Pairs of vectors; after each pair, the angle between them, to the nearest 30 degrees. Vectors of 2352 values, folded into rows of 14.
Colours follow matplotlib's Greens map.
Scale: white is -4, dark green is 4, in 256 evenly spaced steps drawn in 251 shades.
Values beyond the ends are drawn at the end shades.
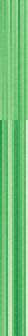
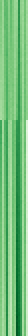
30 degrees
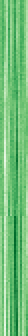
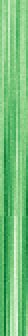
150 degrees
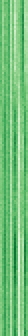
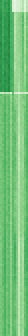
60 degrees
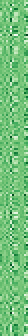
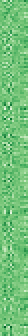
120 degrees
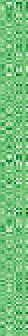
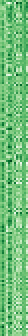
30 degrees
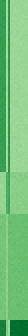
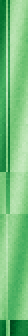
30 degrees
